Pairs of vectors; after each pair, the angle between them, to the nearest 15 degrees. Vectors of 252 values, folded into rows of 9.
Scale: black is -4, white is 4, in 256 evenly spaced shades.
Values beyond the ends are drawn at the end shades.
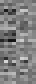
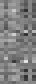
120 degrees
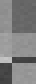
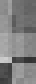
15 degrees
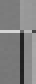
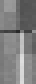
150 degrees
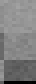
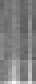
135 degrees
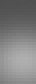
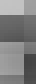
105 degrees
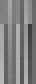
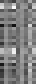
120 degrees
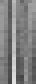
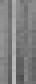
15 degrees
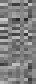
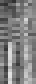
120 degrees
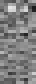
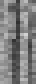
120 degrees
